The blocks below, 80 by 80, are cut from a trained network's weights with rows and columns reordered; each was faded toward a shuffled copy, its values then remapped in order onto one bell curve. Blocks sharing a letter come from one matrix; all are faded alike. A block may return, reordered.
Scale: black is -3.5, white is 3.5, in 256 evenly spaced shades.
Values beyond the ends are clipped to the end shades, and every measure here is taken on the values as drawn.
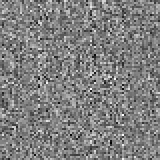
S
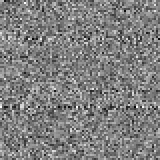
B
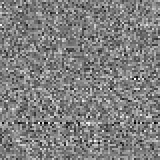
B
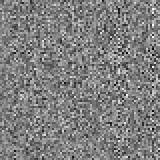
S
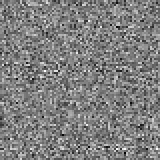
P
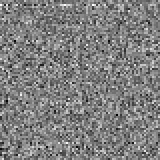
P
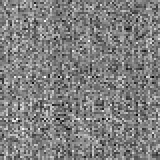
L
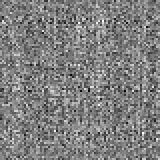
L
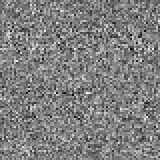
P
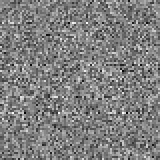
B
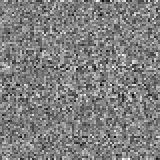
P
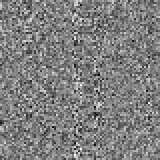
S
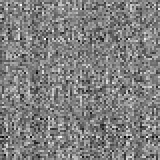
L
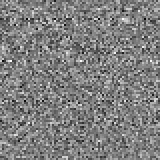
B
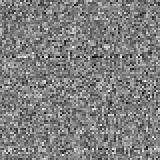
B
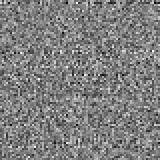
B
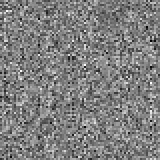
S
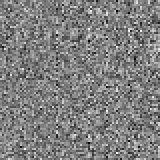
S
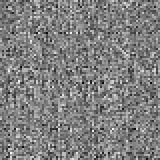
L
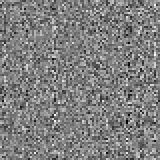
S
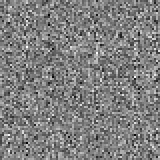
S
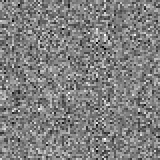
S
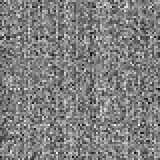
L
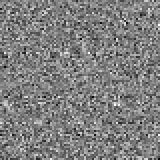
P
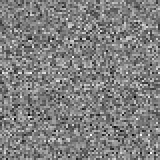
P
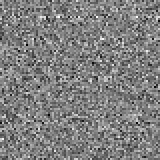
P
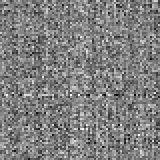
L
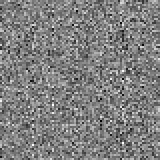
S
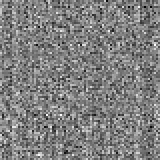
L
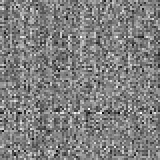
L
